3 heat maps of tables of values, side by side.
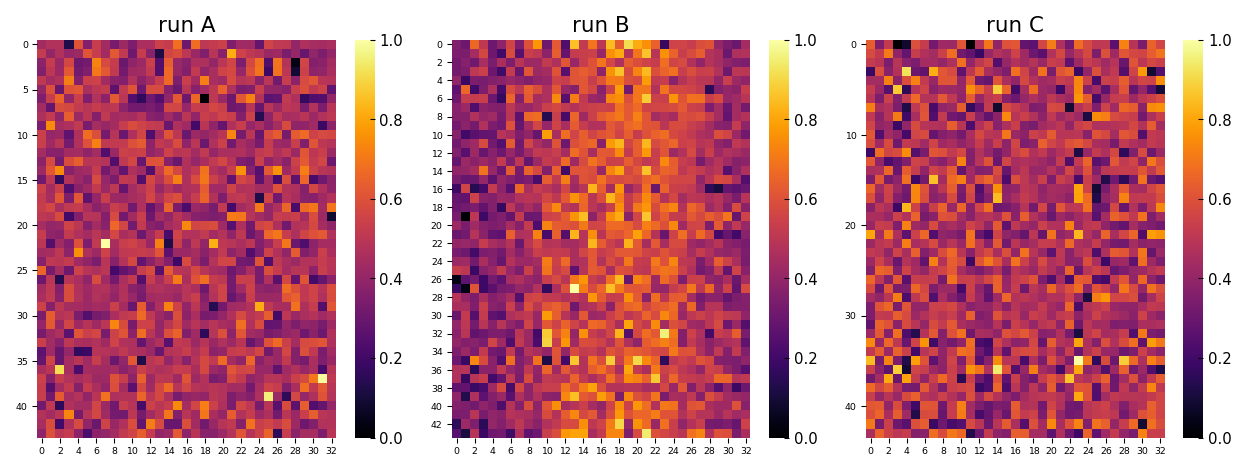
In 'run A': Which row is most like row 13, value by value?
5
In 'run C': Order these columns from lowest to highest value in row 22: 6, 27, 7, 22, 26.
27, 26, 6, 7, 22
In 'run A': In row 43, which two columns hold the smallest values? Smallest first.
26, 5
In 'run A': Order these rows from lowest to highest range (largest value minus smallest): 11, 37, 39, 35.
11, 35, 37, 39
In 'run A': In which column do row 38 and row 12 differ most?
10
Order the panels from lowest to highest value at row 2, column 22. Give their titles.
run C, run A, run B
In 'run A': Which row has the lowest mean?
6
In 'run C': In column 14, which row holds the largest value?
36
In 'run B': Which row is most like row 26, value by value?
42
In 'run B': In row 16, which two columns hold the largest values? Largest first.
15, 18
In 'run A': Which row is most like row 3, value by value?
2
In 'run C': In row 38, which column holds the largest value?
31
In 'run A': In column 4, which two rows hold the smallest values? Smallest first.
34, 36
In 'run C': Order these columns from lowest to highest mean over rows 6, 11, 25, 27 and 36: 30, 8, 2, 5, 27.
27, 30, 8, 2, 5
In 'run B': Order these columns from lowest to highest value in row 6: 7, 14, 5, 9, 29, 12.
5, 12, 7, 9, 14, 29
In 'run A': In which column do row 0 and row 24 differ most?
15
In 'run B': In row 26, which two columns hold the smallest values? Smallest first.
0, 3
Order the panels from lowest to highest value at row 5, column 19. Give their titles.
run B, run C, run A
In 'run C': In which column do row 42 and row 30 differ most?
30
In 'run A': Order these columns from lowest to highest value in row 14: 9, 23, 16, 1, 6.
9, 23, 16, 6, 1
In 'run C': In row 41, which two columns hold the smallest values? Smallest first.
5, 12
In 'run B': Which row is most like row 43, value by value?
19
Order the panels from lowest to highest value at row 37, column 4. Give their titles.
run B, run A, run C
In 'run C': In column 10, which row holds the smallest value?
37
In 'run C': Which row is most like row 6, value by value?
39
